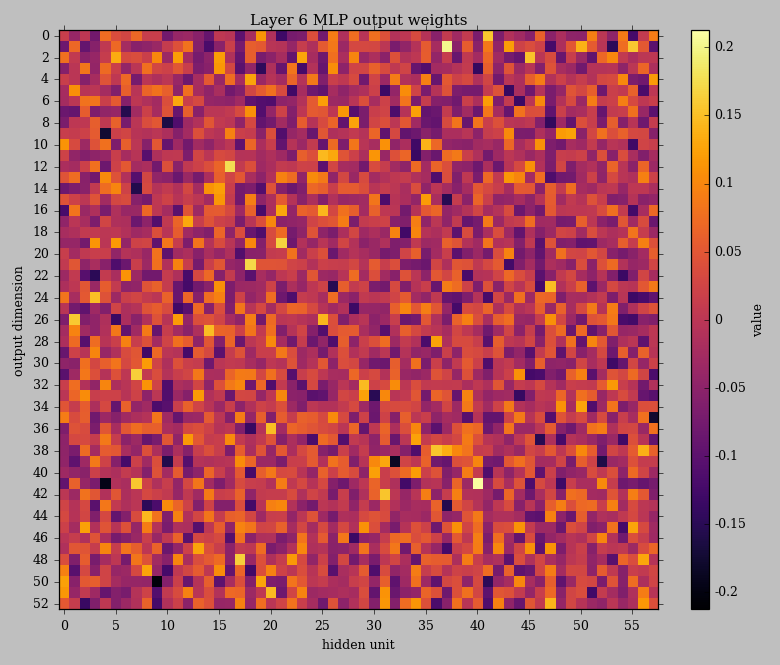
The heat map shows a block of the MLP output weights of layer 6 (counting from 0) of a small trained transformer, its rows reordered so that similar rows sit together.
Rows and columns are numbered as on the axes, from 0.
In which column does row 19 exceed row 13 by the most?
3
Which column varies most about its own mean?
18
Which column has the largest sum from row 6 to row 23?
15
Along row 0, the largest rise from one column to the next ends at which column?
41
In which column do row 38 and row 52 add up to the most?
56
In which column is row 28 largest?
36
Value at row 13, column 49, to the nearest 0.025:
-0.075
